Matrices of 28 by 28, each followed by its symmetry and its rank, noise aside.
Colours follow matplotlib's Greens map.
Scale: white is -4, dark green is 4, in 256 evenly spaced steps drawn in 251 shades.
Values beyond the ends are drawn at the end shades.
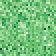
no symmetry, rank seven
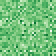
symmetric, rank six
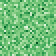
no symmetry, rank six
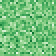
no symmetry, rank five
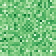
symmetric, rank six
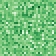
no symmetry, rank five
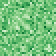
symmetric, rank six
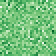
no symmetry, rank seven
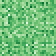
no symmetry, rank five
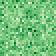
no symmetry, rank seven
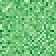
symmetric, rank six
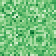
symmetric, rank six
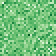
symmetric, rank seven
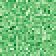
antisymmetric, rank six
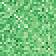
symmetric, rank seven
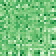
symmetric, rank six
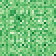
symmetric, rank seven
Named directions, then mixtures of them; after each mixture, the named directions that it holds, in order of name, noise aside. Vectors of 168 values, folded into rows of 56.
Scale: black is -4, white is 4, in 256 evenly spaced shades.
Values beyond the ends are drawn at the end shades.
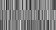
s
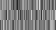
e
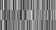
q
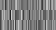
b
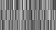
q, s.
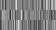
b.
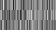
q.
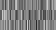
b, q, s.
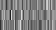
b, s.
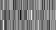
e, q.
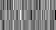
e, q.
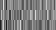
b, q, s.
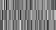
e, q, s.
